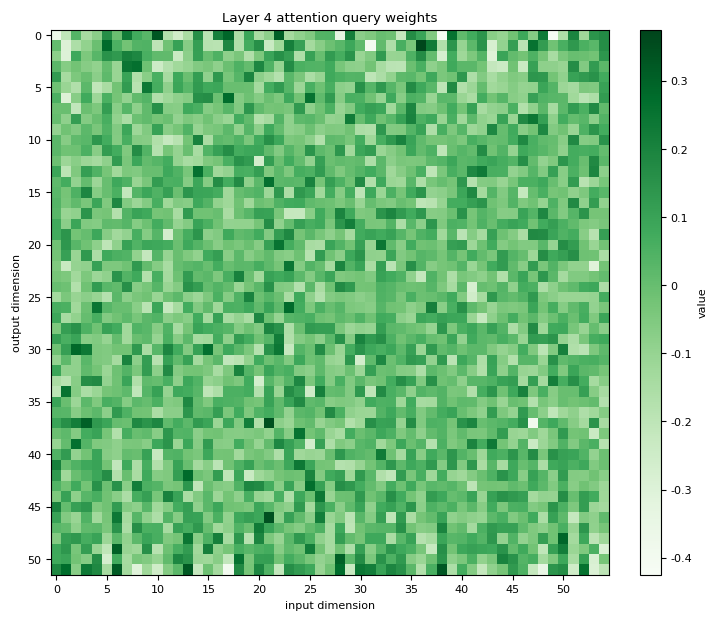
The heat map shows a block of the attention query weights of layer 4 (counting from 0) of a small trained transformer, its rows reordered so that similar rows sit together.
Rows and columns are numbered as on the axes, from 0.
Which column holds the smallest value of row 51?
17
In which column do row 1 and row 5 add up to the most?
36
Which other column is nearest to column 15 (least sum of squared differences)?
3
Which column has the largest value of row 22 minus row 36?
23
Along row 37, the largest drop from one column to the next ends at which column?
47
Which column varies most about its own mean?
1
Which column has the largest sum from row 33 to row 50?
13
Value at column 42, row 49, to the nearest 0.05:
0.1
